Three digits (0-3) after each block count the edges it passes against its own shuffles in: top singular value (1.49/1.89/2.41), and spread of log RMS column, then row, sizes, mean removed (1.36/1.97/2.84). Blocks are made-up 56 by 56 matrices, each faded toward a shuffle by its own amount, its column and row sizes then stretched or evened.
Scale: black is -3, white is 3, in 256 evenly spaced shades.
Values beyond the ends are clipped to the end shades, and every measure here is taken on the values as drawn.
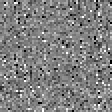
0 1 0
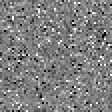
0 1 0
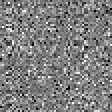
2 1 0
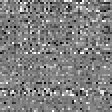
2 0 3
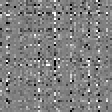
2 3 2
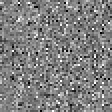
0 2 1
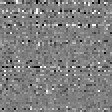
0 1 3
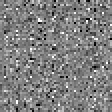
0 2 1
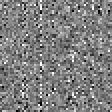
1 2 1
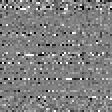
0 0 3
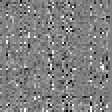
1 3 1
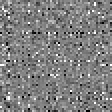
1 2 2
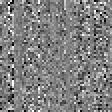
1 3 0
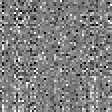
2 2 0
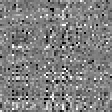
2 2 1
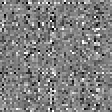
1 2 2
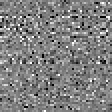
2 0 2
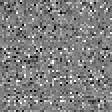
1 1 2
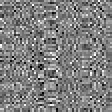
3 2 0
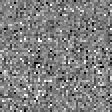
1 1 1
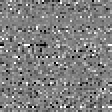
0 0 3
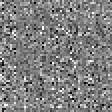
0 2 1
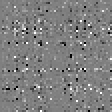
1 2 2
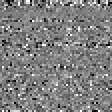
0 0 3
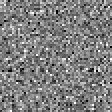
1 0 1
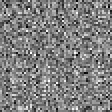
2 1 1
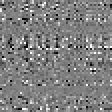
2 2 3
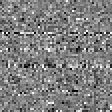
2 0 2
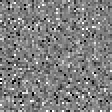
0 1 1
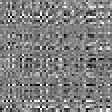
3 2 3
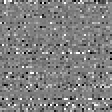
0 0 3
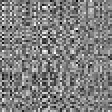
3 3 0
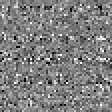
1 1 2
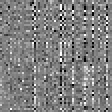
3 3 1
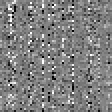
0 3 0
